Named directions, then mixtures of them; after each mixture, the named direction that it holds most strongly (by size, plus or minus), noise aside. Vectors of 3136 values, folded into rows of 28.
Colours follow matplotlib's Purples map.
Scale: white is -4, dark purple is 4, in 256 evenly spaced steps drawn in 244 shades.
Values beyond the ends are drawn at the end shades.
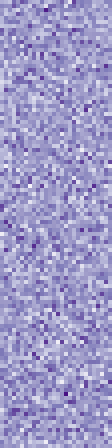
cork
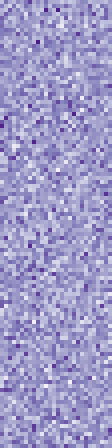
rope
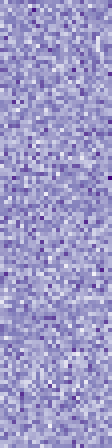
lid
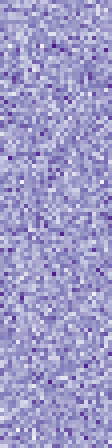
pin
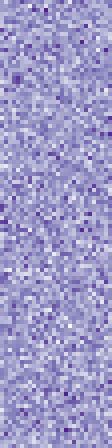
cork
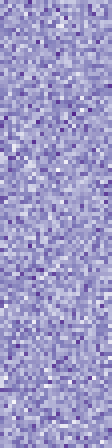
rope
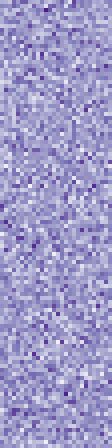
cork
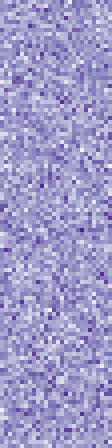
cork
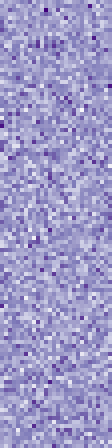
rope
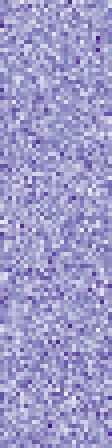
lid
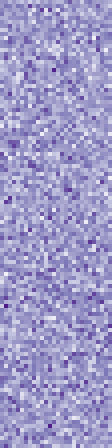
lid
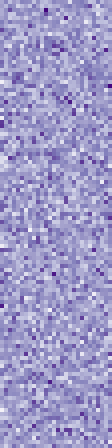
pin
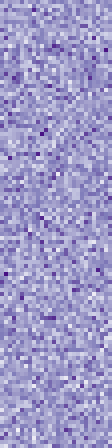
pin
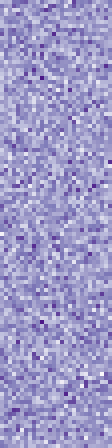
cork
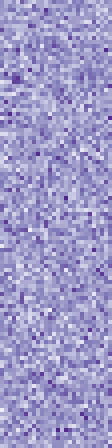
pin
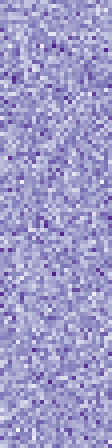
pin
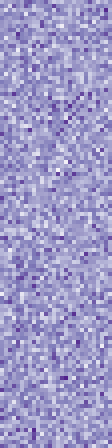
pin
